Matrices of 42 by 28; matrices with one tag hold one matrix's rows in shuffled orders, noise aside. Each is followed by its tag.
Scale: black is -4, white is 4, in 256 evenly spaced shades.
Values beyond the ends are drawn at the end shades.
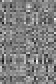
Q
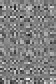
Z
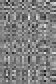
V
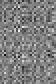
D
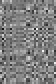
Q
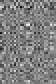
Z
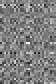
Z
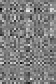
Z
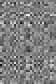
Z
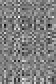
D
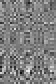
Z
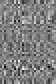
D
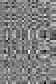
V
